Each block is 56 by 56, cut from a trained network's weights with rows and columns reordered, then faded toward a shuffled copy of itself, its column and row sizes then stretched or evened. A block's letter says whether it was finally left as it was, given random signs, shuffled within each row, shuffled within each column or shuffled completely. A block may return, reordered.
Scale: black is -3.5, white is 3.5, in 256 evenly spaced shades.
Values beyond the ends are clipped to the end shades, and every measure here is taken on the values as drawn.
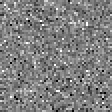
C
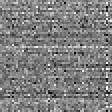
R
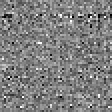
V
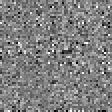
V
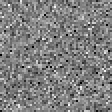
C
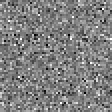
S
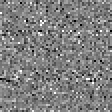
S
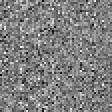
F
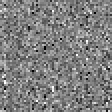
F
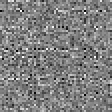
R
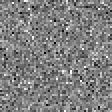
C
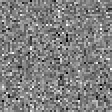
F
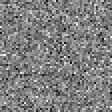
C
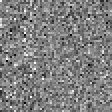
F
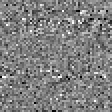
S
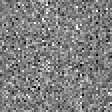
F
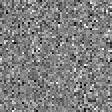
F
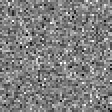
F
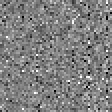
F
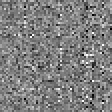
V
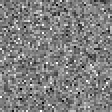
C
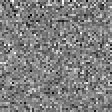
S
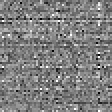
R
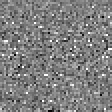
S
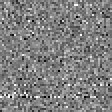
S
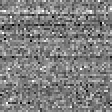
S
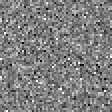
C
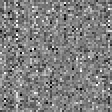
F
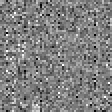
F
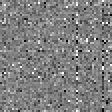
V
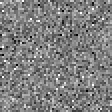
C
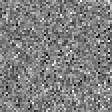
F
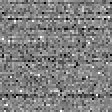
S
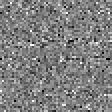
S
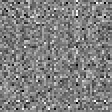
R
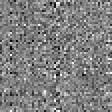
R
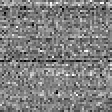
S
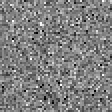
C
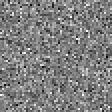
C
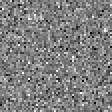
C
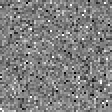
C
